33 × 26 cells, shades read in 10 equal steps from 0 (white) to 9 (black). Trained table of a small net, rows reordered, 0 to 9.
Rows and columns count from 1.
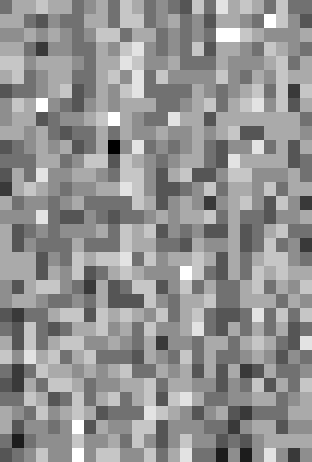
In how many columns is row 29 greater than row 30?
11
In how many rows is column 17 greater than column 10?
12
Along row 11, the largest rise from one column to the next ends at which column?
10
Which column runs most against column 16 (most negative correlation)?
19
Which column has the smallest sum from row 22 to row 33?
7
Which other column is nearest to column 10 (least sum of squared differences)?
15
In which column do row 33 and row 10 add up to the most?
21
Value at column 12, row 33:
4
